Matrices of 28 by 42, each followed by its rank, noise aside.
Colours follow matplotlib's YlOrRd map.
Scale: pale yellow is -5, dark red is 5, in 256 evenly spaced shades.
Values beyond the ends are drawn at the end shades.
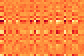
one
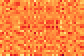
four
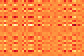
one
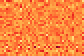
four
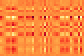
one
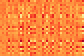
two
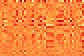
three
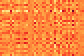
three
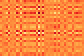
one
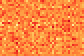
six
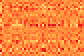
three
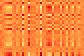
one
